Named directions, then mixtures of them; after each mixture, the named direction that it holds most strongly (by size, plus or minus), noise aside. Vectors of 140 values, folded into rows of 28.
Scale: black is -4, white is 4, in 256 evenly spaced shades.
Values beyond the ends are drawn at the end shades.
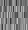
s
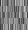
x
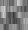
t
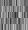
s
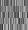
x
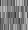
x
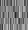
x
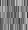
x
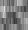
t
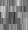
t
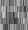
t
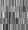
x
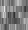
t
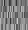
s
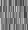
x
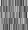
x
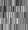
s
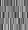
x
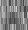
x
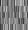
x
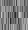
s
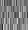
s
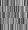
x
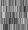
x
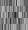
s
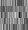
x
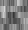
t
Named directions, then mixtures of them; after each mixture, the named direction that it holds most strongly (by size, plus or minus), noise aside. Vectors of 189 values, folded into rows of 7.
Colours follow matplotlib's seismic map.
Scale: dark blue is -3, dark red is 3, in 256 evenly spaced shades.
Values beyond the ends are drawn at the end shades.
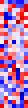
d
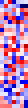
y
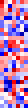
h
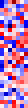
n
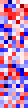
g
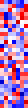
d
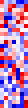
d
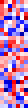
h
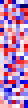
y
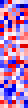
y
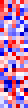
h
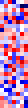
y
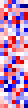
y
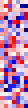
y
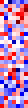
d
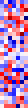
h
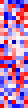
d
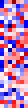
n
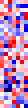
h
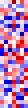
h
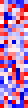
d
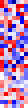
n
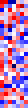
n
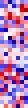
g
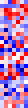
g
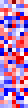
n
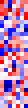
h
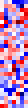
d
